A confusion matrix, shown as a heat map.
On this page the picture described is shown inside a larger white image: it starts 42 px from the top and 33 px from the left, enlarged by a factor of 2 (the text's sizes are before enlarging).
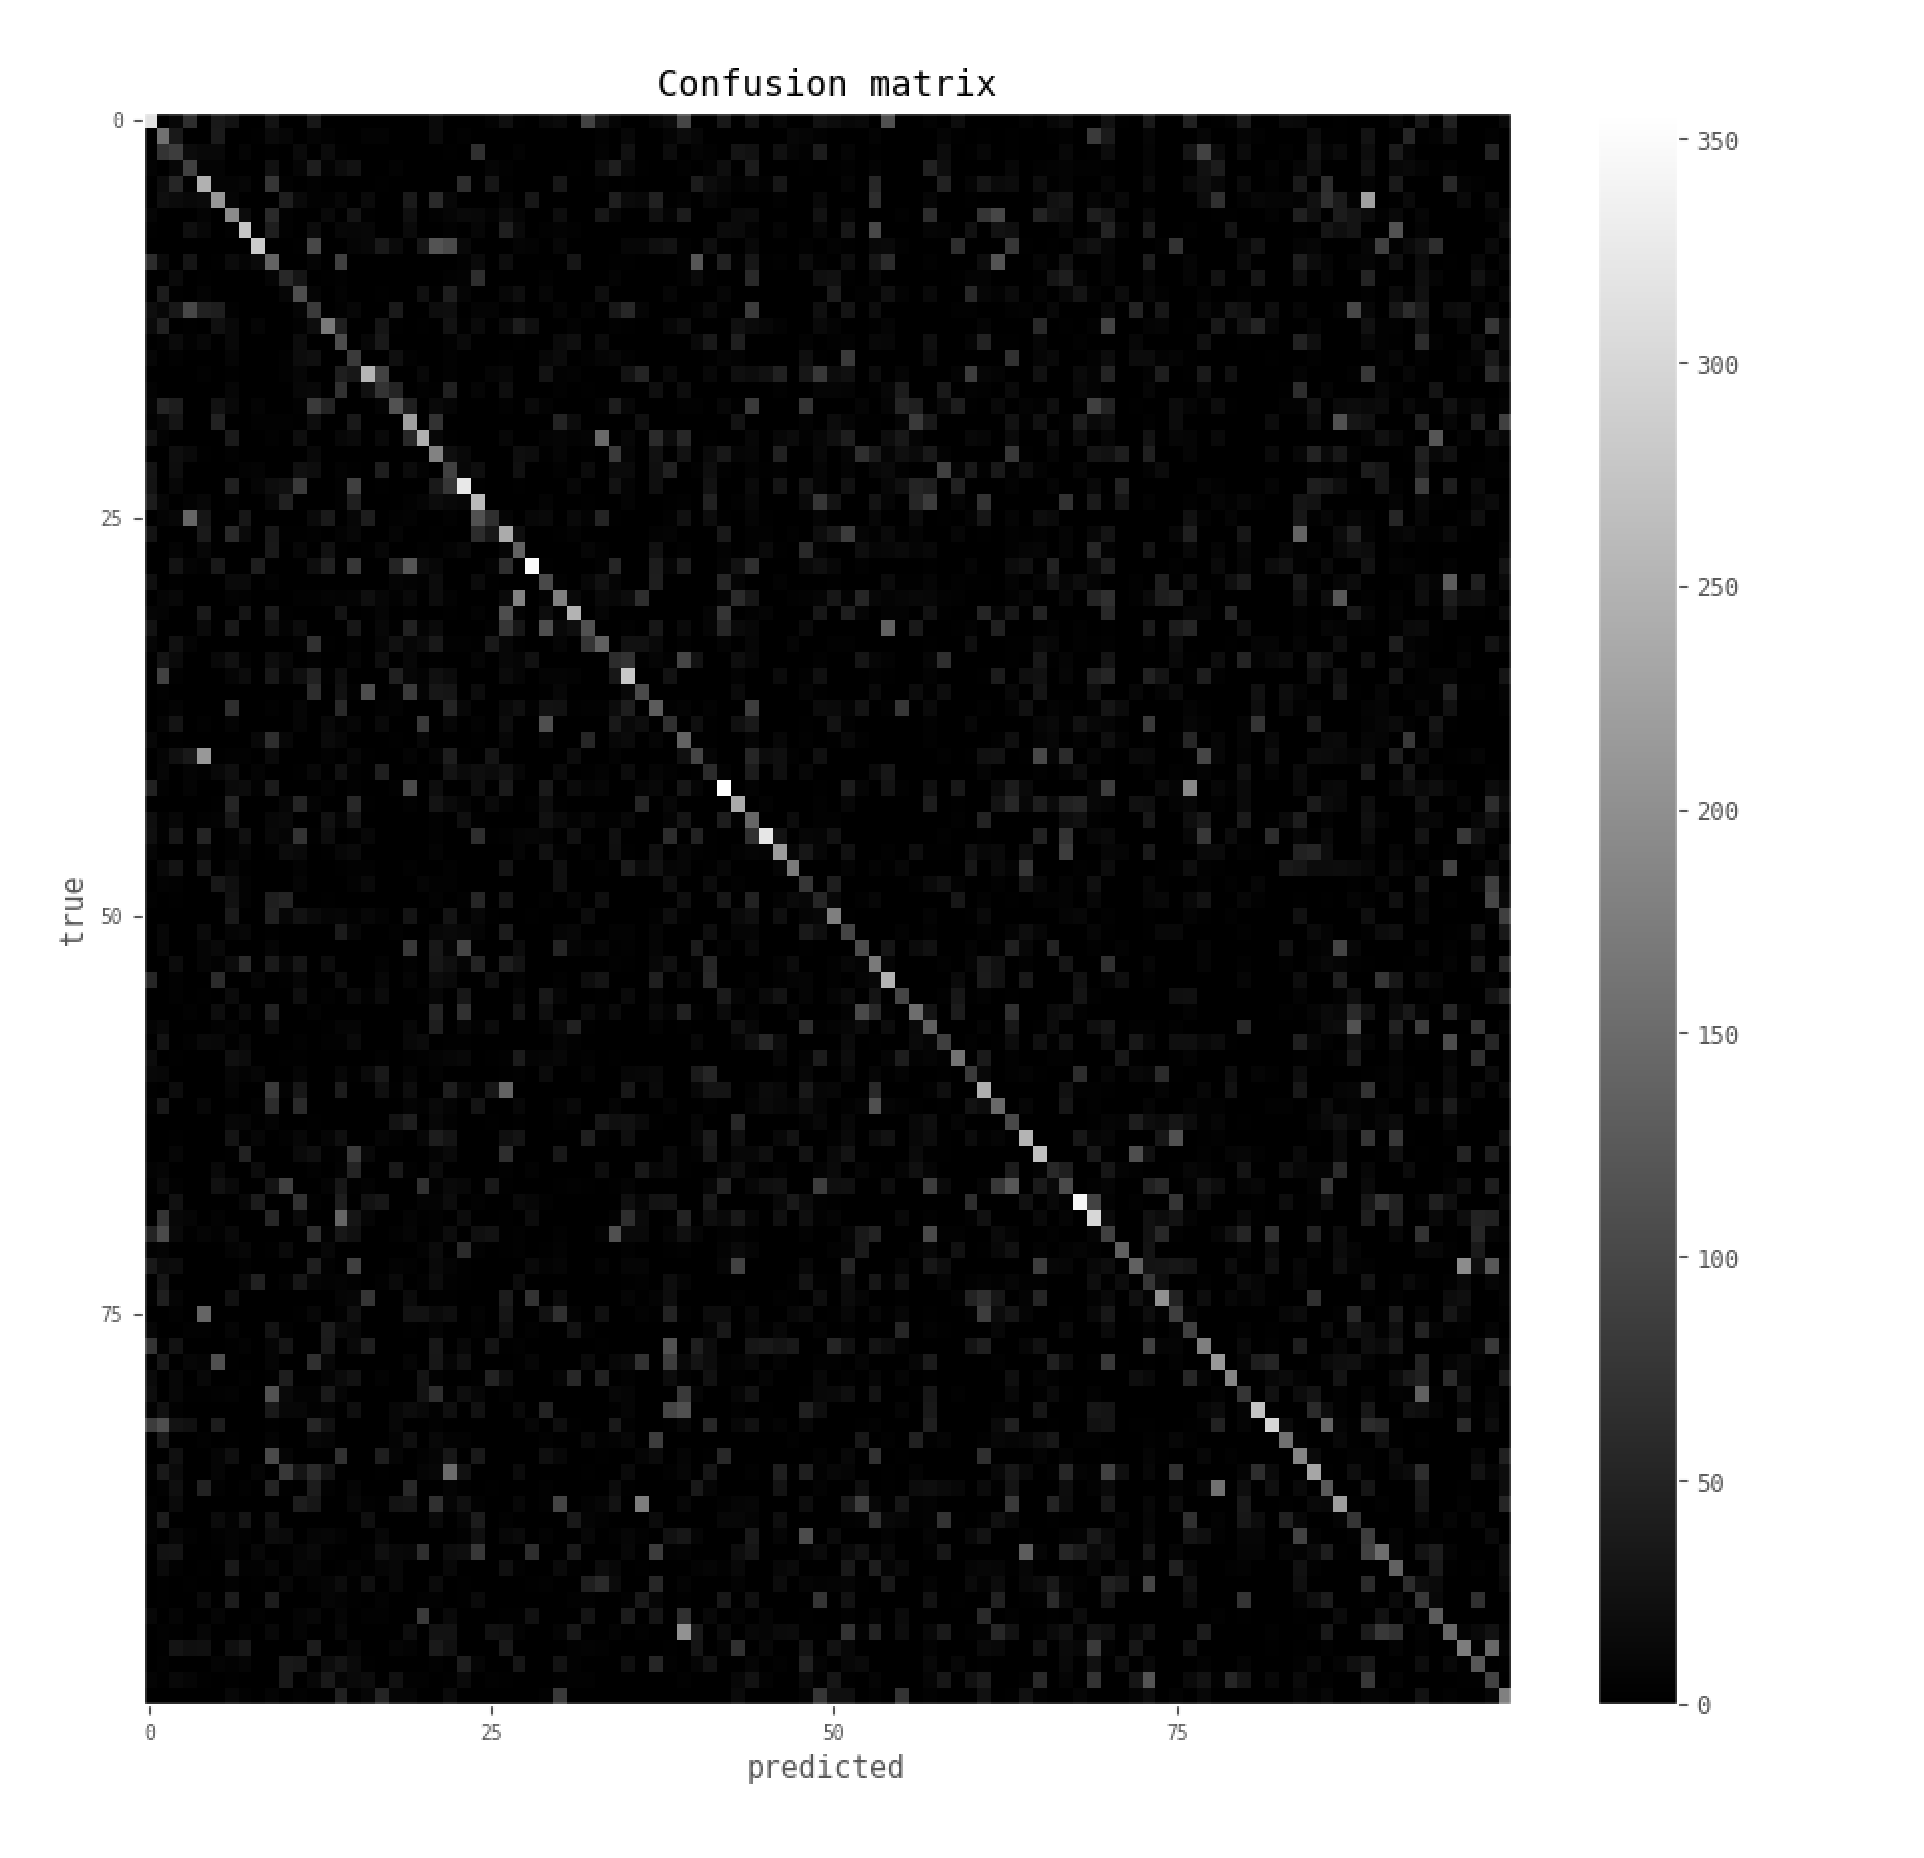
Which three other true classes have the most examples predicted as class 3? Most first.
25, 12, 0
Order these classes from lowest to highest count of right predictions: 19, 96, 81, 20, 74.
96, 74, 19, 20, 81
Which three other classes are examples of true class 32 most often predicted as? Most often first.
54, 29, 26
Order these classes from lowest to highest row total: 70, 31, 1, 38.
1, 38, 31, 70
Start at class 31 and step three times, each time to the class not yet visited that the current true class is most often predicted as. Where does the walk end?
9
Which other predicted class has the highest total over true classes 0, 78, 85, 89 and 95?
39
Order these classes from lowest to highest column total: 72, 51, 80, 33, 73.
72, 33, 80, 51, 73
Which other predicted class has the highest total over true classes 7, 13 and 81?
70
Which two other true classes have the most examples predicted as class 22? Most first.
85, 8
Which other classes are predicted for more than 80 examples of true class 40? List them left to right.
4, 65, 77
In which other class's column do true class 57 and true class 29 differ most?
95
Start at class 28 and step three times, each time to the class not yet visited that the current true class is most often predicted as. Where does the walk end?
36
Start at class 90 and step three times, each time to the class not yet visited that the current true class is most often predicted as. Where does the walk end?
4
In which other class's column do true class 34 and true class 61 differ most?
26
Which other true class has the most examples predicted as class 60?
16
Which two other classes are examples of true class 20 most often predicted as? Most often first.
33, 94
